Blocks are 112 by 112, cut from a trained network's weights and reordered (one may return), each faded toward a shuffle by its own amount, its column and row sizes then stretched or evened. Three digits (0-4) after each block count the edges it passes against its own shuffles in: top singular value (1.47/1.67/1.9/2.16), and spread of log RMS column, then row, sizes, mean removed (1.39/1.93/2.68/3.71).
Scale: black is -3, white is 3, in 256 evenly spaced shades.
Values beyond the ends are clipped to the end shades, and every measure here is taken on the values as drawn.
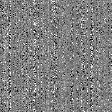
0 4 0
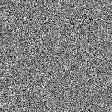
1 0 0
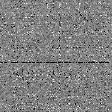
2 2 2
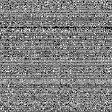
4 1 2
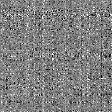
2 2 3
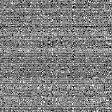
4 3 1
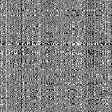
4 2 4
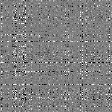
1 4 4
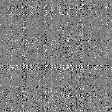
3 3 3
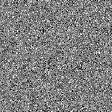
1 1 1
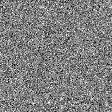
1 0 1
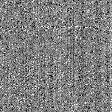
2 0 2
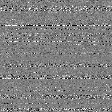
2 0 4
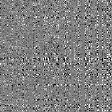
3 4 3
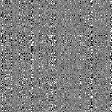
4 4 3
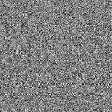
2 0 3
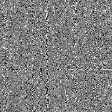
1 3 0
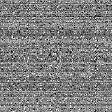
4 2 0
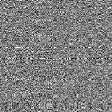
4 2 2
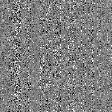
0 4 1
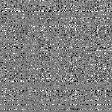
1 3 4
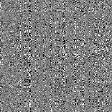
3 4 3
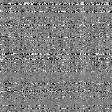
2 0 4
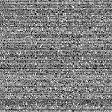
4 1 0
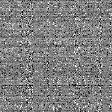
2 3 0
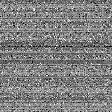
4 0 1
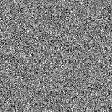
2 1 0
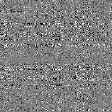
3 3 4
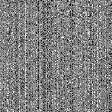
4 3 0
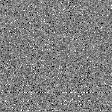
0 1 2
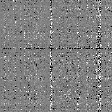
2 4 2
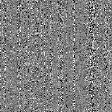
1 4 1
